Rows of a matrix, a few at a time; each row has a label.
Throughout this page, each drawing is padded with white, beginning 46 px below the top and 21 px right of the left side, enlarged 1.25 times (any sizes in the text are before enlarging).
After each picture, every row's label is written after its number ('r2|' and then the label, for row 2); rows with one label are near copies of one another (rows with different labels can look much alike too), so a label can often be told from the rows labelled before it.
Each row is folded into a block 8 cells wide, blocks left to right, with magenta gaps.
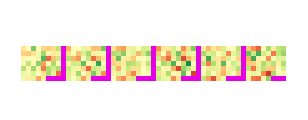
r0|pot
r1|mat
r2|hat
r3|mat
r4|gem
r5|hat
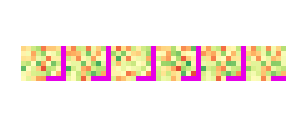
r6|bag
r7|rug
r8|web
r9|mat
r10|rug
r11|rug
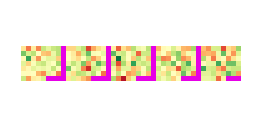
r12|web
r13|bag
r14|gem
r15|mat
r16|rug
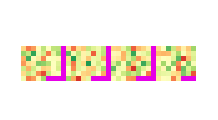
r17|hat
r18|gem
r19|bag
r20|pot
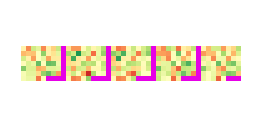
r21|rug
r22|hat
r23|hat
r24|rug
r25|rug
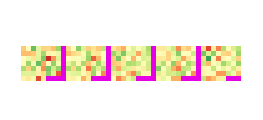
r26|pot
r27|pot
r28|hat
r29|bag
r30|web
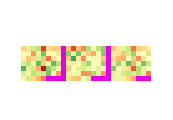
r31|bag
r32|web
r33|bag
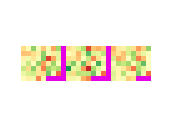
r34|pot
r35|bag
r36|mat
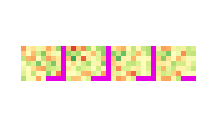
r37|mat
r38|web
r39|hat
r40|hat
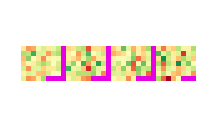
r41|hat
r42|bag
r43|pot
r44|gem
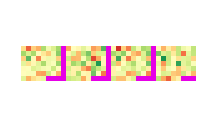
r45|web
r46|mat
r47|web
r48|gem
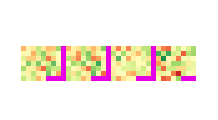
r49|mat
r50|mat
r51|web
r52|hat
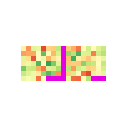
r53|rug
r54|hat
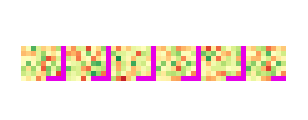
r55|pot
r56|rug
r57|gem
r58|bag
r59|web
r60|bag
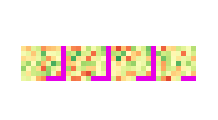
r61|bag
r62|hat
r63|web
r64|gem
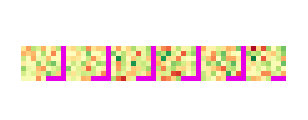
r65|rug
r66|bag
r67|gem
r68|hat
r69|mat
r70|web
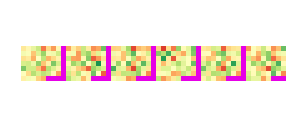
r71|bag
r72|mat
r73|bag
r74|web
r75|bag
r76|mat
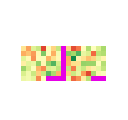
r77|rug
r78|hat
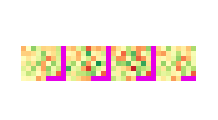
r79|pot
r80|bag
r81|mat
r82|pot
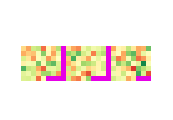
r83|rug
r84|hat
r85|mat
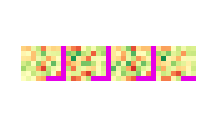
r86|bag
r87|hat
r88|bag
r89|hat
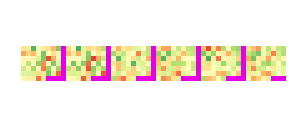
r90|pot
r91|pot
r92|gem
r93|hat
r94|web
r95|hat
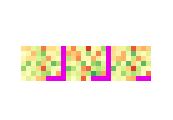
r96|bag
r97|rug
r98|bag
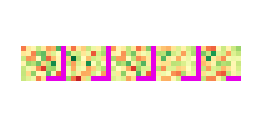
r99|mat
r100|gem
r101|mat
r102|hat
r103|hat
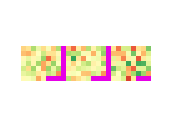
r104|pot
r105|web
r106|rug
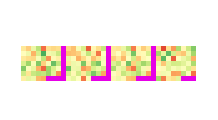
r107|bag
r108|rug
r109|bag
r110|web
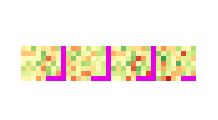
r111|pot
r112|hat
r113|pot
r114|gem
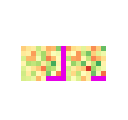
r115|mat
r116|mat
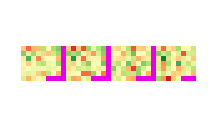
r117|web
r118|web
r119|bag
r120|gem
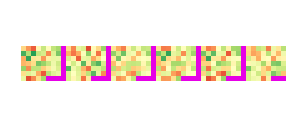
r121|hat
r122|rug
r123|hat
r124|hat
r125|hat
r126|rug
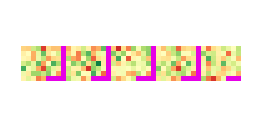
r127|bag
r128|mat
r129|web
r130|bag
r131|gem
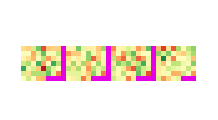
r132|bag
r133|pot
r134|mat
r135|web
